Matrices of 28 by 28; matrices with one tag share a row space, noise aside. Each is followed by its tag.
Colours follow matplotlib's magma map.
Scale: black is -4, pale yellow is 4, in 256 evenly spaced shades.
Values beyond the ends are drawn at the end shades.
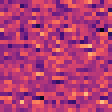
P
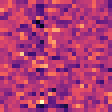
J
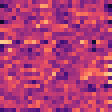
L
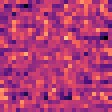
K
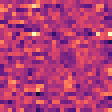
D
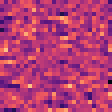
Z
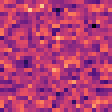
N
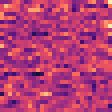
L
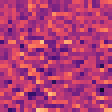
J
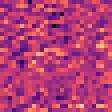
J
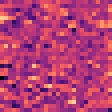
Z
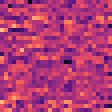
D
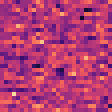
P
